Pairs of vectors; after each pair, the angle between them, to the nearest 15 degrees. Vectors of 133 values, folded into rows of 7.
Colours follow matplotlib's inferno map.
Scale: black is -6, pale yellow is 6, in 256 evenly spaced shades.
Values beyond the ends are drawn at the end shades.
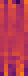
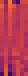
45 degrees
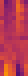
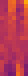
135 degrees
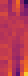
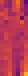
30 degrees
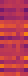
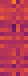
135 degrees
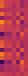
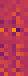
105 degrees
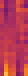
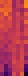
135 degrees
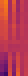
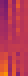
165 degrees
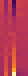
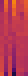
150 degrees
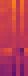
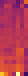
120 degrees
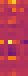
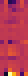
120 degrees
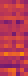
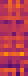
30 degrees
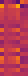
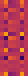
90 degrees
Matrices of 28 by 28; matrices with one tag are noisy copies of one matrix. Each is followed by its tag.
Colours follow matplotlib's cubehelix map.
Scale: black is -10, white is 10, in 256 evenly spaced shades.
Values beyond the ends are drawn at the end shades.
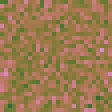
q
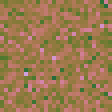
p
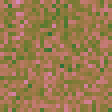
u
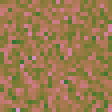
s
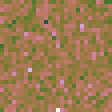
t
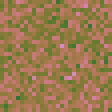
u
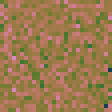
s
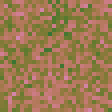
u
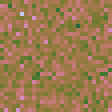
s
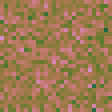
p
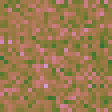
p
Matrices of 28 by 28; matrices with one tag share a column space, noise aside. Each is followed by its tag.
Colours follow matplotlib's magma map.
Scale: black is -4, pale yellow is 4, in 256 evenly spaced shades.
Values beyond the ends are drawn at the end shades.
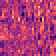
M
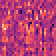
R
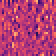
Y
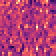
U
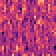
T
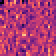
U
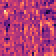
R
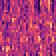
T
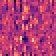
T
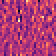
Y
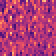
Y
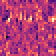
M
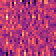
U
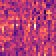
R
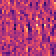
R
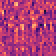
R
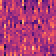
T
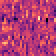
M
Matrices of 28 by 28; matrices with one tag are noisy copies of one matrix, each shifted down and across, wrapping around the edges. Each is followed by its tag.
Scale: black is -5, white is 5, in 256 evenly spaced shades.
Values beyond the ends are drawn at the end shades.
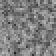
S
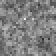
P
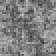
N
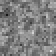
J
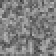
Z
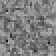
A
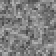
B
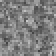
J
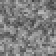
P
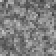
P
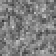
Z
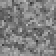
P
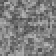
B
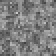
J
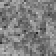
N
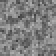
Z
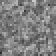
Z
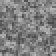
P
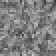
B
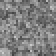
A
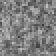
S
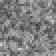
P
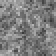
N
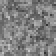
S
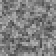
B
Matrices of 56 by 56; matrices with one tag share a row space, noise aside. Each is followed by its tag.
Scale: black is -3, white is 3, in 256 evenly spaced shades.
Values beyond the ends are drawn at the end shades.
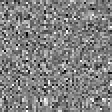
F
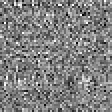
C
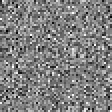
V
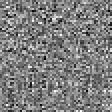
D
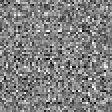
C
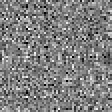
F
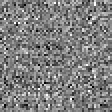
C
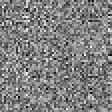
F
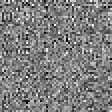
F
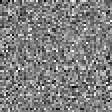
V
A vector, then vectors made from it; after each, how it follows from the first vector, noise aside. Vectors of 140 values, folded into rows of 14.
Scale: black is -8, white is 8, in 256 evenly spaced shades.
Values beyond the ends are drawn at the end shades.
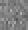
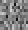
reversed, negated, scaled up.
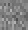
copied.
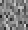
wrapped around, negated, scaled up.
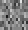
reversed, negated, scaled up.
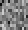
wrapped around, negated, scaled up.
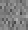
negated.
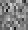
wrapped around, negated, scaled up.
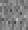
negated.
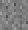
reversed, negated, partly zeroed.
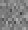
negated.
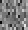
wrapped around, negated, scaled up.
